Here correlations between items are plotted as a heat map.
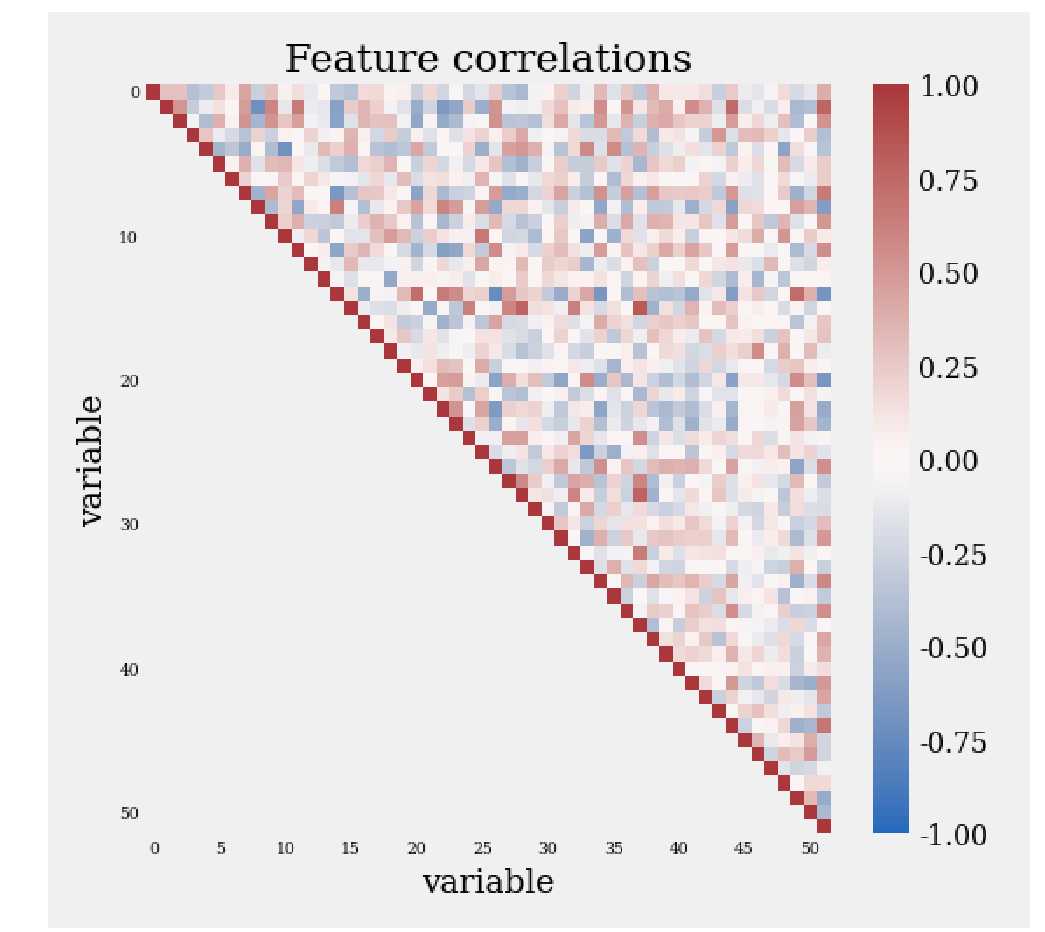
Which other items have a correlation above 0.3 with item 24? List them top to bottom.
15, 27, 28, 32, 37
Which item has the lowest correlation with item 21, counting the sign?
15
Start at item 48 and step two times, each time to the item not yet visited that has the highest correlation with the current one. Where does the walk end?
25
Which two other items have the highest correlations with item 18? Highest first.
46, 10
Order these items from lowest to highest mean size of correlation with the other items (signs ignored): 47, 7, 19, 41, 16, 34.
47, 19, 16, 41, 34, 7
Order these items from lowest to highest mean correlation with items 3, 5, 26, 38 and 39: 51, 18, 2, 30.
30, 18, 51, 2
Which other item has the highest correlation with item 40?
26
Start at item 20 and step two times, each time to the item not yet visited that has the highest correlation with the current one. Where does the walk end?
49
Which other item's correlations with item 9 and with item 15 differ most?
28
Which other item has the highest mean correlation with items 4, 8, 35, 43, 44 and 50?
3
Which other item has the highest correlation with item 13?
4
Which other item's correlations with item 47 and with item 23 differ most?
14
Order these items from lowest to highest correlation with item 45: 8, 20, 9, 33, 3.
33, 9, 20, 8, 3
